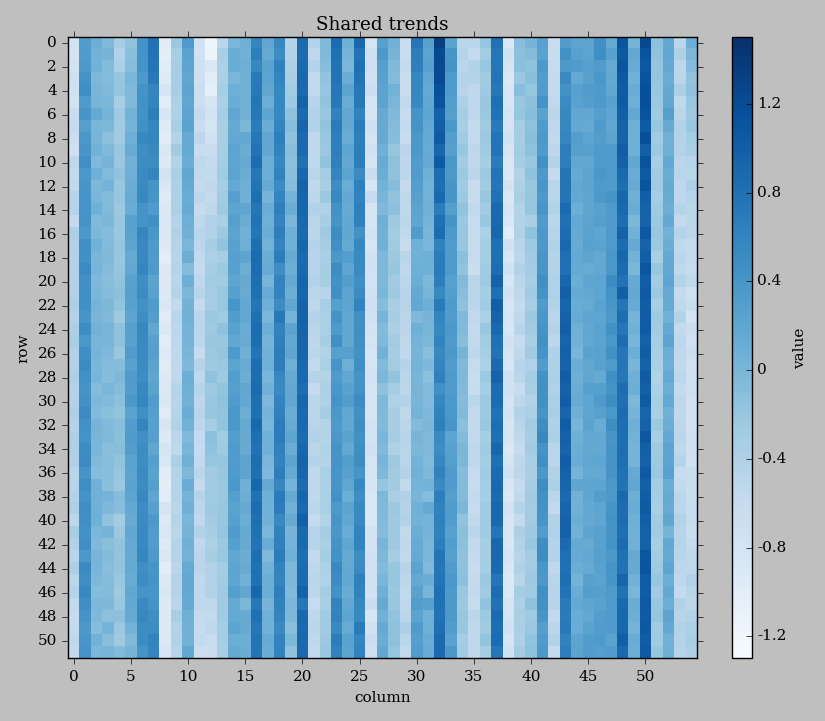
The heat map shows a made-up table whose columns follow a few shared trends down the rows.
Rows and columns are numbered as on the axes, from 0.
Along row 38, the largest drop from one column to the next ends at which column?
38
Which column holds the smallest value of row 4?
12
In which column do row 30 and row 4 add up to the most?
50
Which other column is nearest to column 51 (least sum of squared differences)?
36
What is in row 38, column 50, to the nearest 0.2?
1
